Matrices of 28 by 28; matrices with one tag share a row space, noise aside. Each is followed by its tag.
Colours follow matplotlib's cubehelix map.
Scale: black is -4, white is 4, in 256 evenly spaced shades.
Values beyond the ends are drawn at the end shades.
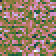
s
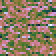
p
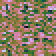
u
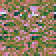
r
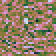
u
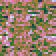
p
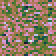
u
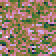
p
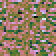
s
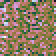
r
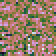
r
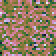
s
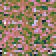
s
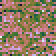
s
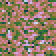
u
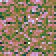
r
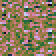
u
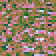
u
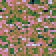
p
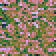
r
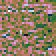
u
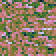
u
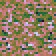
u
